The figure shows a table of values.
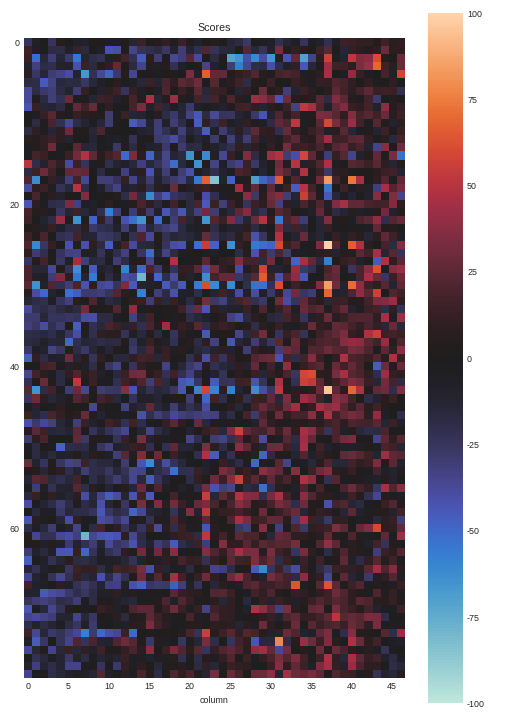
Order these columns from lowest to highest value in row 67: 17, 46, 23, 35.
17, 23, 35, 46
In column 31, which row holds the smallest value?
22
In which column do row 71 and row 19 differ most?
15
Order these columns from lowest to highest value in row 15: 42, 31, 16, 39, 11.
16, 11, 39, 42, 31
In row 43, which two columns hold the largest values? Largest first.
37, 40
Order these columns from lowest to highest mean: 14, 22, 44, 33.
14, 22, 33, 44
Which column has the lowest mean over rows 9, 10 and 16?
21
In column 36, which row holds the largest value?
45
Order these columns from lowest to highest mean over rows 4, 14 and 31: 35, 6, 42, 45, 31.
6, 35, 42, 45, 31
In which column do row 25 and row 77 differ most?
25
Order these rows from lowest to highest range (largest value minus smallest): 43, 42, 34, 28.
34, 42, 28, 43
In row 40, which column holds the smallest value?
43
